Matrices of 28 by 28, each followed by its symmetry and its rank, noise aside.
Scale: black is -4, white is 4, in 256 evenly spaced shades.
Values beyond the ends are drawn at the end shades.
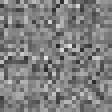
antisymmetric, rank six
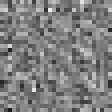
antisymmetric, rank six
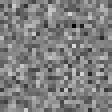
no symmetry, rank seven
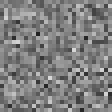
no symmetry, rank seven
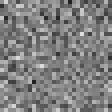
antisymmetric, rank eight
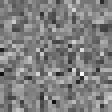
no symmetry, rank eight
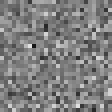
antisymmetric, rank six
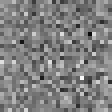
no symmetry, rank six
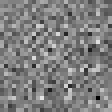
symmetric, rank six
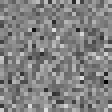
no symmetry, rank eight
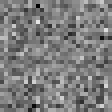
no symmetry, rank eight
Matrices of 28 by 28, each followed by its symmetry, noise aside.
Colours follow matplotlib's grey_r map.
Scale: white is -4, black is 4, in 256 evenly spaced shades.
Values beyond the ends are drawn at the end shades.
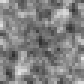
same after a half turn.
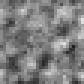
antisymmetric.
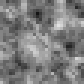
symmetric across the other diagonal.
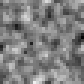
antisymmetric.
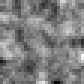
antisymmetric.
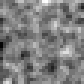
antisymmetric.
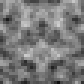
mirrored left to right.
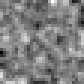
antisymmetric.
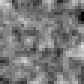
no symmetry.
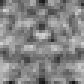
mirrored left to right.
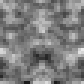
mirrored left to right.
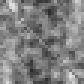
same after a half turn.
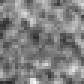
no symmetry.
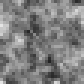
no symmetry.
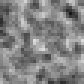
symmetric across the other diagonal.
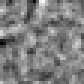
antisymmetric.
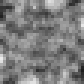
same after a half turn.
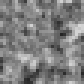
antisymmetric.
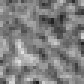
antisymmetric.
